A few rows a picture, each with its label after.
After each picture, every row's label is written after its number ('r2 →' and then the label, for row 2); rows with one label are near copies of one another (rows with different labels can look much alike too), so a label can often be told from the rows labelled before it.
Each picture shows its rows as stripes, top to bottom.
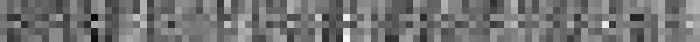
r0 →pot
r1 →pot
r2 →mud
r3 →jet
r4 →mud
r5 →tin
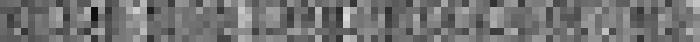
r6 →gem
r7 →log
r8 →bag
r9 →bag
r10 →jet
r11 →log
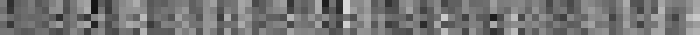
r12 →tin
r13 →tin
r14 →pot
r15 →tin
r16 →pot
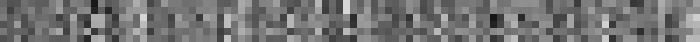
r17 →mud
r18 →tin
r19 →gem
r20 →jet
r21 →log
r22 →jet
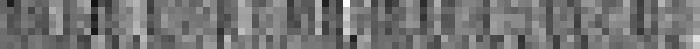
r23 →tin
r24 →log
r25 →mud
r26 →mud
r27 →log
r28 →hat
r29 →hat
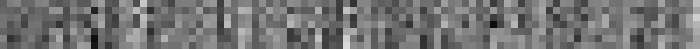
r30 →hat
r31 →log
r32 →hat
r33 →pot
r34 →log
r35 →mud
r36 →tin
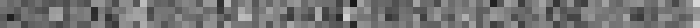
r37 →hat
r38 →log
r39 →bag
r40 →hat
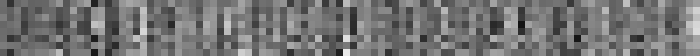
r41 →tin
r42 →gem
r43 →hat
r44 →gem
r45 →hat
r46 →mud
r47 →pot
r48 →bag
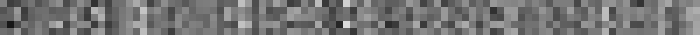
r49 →mud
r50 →jet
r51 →jet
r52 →bag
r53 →jet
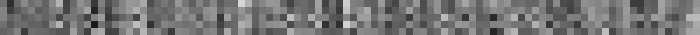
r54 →bag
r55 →tin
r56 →pot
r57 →log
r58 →jet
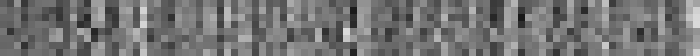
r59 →jet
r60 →hat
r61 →gem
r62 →hat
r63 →tin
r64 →log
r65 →jet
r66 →hat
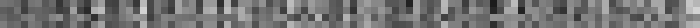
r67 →pot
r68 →gem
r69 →mud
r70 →pot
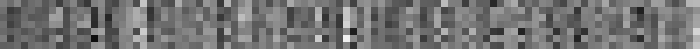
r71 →pot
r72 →mud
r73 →log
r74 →tin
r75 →hat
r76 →mud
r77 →hat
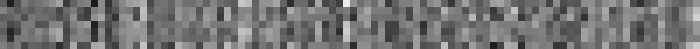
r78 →bag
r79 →pot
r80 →hat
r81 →tin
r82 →bag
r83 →bag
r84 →gem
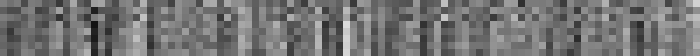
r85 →gem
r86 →mud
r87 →pot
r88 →mud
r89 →tin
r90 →mud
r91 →log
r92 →tin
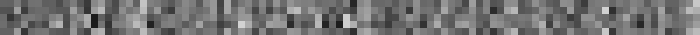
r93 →hat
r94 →jet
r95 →tin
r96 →log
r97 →jet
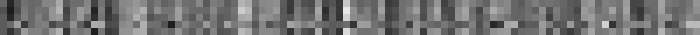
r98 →bag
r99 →bag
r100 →bag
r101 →jet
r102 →bag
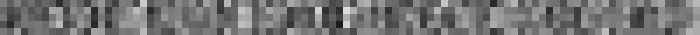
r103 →pot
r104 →log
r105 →mud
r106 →bag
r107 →jet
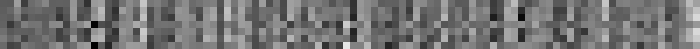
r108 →jet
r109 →gem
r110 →gem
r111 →tin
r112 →hat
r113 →gem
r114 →tin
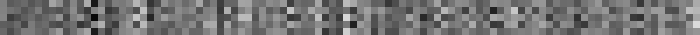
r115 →log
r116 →pot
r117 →mud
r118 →hat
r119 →tin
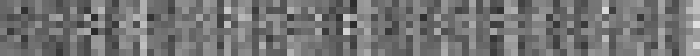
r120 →hat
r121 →jet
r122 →log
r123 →hat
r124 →tin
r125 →jet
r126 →hat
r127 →pot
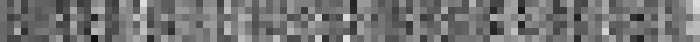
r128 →hat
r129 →gem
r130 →mud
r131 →gem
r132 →jet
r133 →mud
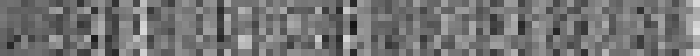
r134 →hat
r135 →log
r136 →pot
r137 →hat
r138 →hat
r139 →log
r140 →bag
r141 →hat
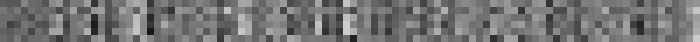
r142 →log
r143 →gem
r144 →log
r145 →mud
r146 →log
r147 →hat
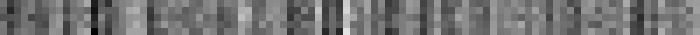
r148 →tin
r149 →mud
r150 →log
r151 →mud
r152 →tin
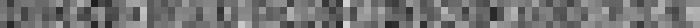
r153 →tin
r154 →pot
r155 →pot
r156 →bag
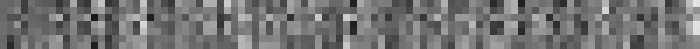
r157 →gem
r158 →jet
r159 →log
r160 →hat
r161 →hat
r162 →bag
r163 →bag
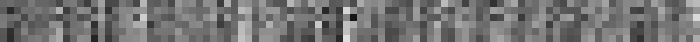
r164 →pot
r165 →bag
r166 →hat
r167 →log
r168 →bag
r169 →bag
